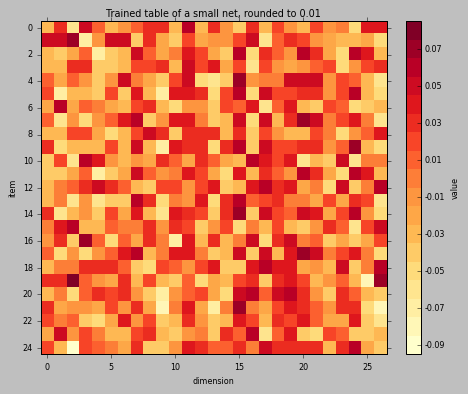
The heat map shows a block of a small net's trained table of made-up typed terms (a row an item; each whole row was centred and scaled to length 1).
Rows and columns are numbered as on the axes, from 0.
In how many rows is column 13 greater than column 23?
7
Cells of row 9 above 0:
15
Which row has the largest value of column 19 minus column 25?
19
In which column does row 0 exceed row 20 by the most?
9
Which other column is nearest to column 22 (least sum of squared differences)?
14
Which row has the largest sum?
12
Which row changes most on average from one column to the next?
16
